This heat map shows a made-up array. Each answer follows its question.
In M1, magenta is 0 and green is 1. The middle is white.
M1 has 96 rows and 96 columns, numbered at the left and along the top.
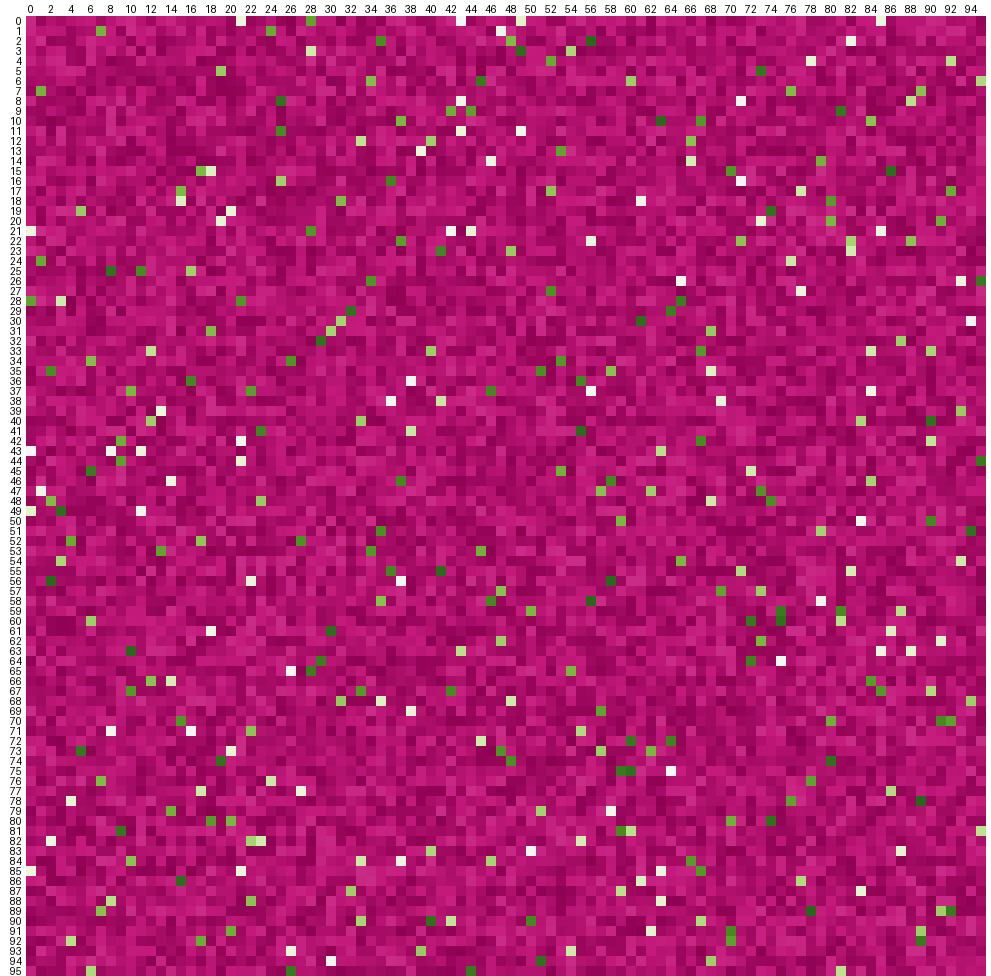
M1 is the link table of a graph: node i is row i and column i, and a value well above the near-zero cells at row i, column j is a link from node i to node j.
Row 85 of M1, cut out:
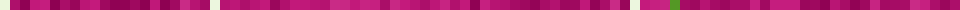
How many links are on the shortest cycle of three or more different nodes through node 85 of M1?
3
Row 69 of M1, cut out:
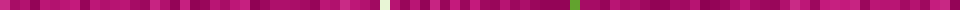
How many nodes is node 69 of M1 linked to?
2
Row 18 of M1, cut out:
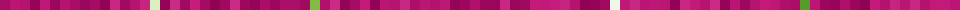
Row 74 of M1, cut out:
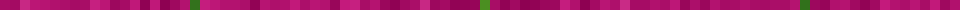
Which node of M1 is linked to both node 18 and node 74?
node 80
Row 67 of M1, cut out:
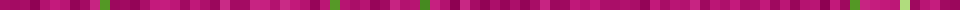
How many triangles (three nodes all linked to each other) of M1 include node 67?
2
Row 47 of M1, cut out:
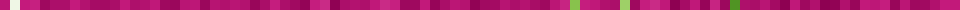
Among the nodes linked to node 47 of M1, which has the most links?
node 73
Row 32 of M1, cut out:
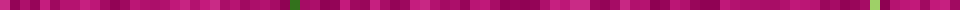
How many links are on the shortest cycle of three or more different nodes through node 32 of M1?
6
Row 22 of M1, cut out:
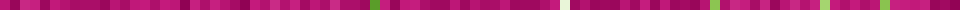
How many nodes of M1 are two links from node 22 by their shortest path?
10
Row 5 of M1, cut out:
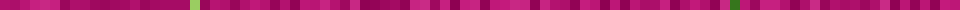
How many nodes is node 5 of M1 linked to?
2
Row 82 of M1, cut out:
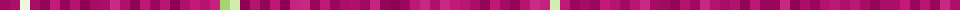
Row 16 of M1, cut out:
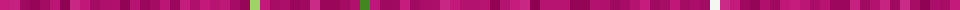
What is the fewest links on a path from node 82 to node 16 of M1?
3
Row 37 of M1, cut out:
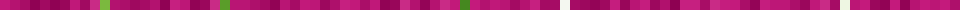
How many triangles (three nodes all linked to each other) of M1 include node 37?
3
